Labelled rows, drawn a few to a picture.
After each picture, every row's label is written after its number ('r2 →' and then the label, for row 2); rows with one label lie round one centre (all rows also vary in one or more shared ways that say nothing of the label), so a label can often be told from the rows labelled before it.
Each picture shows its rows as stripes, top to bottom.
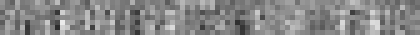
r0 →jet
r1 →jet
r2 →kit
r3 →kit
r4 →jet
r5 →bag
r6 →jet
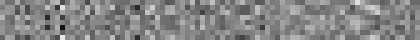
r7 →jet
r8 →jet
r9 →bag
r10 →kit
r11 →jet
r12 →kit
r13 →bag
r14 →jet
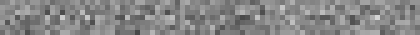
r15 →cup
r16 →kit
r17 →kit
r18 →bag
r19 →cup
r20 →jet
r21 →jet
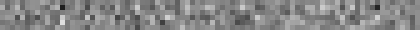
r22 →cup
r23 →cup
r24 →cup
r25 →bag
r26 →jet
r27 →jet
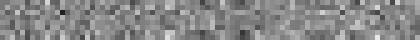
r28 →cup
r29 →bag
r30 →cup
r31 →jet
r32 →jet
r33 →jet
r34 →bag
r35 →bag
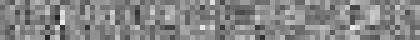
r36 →jet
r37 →cup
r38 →jet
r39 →kit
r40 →jet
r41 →jet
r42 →cup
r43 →kit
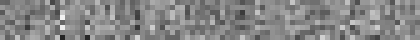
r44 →cup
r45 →kit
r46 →kit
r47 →jet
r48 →jet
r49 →jet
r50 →cup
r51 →cup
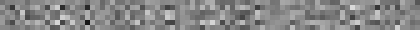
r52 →jet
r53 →jet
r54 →bag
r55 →bag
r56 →jet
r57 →cup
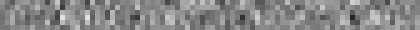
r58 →jet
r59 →cup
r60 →kit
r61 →kit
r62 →cup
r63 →cup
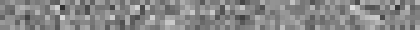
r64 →cup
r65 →bag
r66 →jet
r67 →jet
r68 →bag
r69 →kit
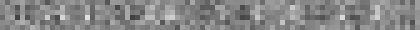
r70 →kit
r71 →bag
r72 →bag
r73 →bag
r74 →kit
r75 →cup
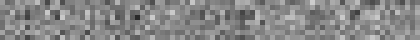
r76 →kit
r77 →bag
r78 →cup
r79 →jet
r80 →kit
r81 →bag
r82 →cup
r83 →jet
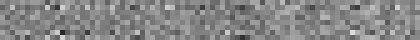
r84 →kit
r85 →cup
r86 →jet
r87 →cup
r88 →bag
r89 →cup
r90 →bag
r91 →jet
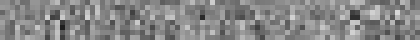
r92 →jet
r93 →bag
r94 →cup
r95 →cup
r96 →bag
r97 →cup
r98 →jet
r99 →kit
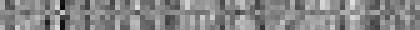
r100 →cup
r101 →cup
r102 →jet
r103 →jet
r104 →kit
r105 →kit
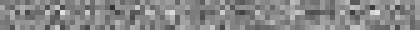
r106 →cup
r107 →bag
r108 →bag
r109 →cup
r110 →cup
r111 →jet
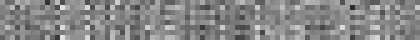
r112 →kit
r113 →kit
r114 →jet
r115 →kit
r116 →jet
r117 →bag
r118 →kit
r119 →kit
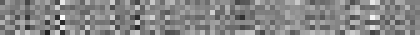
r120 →jet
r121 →bag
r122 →jet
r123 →jet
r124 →bag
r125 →jet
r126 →kit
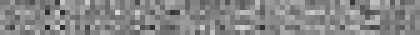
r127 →kit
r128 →kit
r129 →kit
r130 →bag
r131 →jet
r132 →kit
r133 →jet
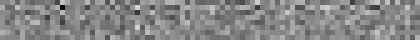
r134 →kit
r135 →cup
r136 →jet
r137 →kit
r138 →cup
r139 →bag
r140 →bag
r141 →kit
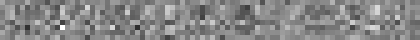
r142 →kit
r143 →bag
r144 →bag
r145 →cup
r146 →jet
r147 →jet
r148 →bag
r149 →jet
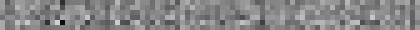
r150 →cup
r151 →kit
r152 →kit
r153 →kit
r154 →kit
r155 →cup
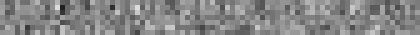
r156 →jet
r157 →bag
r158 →cup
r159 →kit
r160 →bag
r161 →bag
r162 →jet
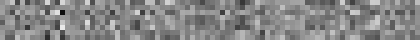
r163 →bag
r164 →kit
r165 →bag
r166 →bag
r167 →kit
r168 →jet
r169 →kit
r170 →kit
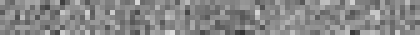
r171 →cup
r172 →kit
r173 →kit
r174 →bag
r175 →jet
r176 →kit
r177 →cup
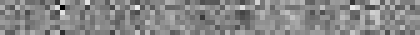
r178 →kit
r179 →bag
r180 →jet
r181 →cup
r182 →bag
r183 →jet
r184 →bag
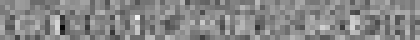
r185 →kit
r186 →kit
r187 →cup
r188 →bag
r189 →jet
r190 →cup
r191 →bag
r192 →bag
